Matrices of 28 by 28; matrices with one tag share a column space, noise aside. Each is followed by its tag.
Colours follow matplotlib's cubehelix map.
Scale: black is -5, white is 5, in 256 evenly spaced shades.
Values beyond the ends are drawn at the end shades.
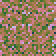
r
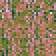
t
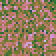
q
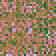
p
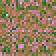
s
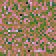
s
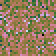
q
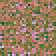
p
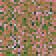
r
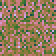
q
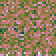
p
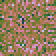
s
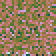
p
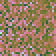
p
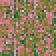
t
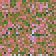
p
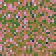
s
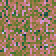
q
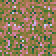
r
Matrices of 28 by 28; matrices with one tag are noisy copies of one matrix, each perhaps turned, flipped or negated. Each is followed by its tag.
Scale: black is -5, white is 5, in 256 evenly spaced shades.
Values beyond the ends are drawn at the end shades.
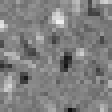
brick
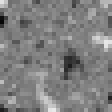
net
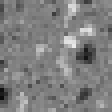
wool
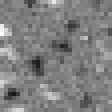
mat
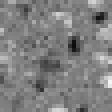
mat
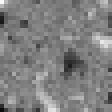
net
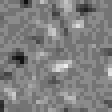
brick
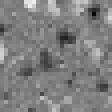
mat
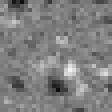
wool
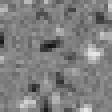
brick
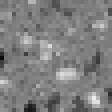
mat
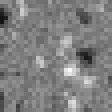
wool
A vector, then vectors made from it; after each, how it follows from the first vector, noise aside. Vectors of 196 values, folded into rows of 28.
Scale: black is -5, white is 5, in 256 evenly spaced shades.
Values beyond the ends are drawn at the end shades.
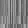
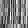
negated, scaled up.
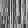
negated, scaled up.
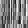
negated, scaled up.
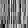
negated, scaled up.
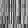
negated, scaled up.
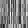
negated, scaled up.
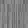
reversed, negated, shrunk.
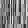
negated, scaled up.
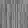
reversed, shrunk.
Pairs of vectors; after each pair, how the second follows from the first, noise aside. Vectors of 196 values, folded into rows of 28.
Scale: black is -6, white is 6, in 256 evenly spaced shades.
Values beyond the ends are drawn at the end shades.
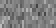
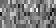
wrapped around, negated, scaled up.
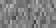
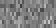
reversed.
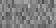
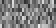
negated, scaled up.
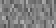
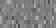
wrapped around, negated, partly zeroed.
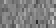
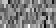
wrapped around, negated, scaled up.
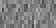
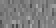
wrapped around, partly zeroed.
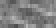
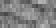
reversed, negated.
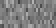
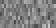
reversed.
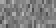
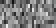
negated, scaled up.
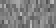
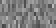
reversed, negated.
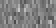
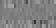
wrapped around, negated, partly zeroed.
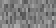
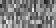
wrapped around, negated, scaled up.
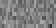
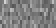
reversed, negated.
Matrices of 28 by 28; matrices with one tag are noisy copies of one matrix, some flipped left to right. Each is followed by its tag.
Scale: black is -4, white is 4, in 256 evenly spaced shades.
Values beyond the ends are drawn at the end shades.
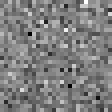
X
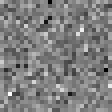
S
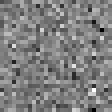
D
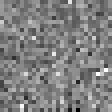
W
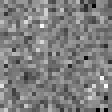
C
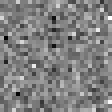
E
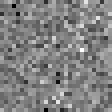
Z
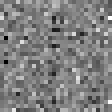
E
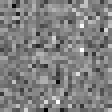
Z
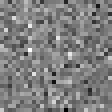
Z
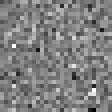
D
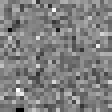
D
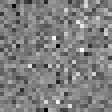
Z
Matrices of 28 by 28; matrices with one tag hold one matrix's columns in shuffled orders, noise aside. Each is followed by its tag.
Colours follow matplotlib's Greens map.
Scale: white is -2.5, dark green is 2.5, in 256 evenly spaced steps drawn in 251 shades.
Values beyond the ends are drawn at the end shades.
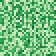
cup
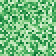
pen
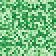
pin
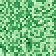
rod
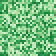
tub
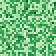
tub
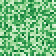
cup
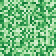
cup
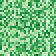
rod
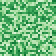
pen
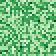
pen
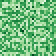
rod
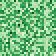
rod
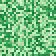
cup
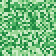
pin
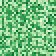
cup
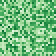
rod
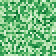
pen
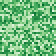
pen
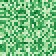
rod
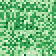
pin
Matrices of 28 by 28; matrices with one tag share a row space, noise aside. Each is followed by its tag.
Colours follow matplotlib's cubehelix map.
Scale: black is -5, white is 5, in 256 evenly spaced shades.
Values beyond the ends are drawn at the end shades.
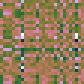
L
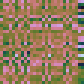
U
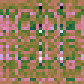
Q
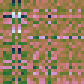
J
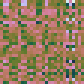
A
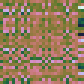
U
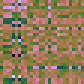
J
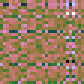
A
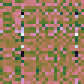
L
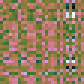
A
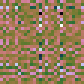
Q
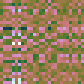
J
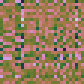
L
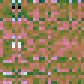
J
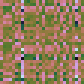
L
